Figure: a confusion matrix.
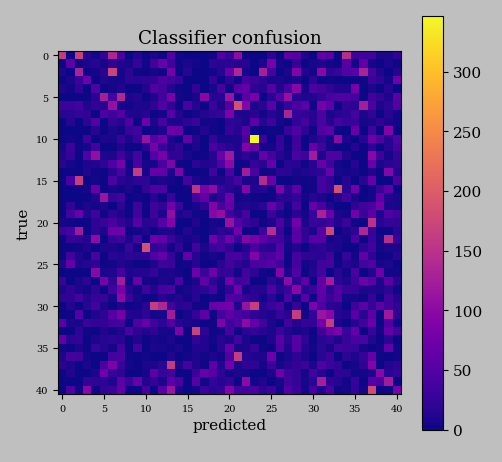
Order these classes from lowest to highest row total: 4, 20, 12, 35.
35, 4, 20, 12
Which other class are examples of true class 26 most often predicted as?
4
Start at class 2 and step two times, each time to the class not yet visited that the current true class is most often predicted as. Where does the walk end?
21
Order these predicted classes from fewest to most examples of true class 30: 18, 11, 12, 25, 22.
25, 18, 22, 12, 11
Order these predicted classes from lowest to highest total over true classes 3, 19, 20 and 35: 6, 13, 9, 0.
0, 6, 9, 13
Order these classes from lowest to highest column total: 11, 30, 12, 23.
30, 11, 12, 23
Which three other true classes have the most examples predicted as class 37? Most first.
40, 20, 12
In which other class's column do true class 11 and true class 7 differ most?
27
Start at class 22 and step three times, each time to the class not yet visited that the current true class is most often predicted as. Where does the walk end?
28
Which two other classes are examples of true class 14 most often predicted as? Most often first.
9, 22
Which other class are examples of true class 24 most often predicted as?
23
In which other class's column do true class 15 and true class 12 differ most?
2
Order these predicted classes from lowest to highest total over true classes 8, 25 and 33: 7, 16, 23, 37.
7, 37, 23, 16
